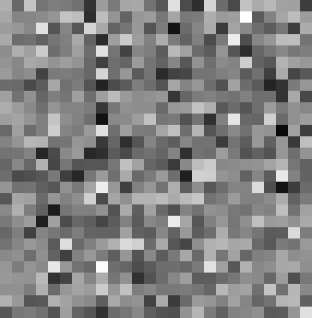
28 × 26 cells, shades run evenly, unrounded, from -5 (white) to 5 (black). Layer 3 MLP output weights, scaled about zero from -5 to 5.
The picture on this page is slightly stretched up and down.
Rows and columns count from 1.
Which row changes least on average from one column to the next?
10
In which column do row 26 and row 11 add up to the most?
18
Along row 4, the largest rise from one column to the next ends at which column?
21
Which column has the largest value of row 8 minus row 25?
9
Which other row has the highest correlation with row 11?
4
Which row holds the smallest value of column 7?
2
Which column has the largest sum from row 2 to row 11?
22
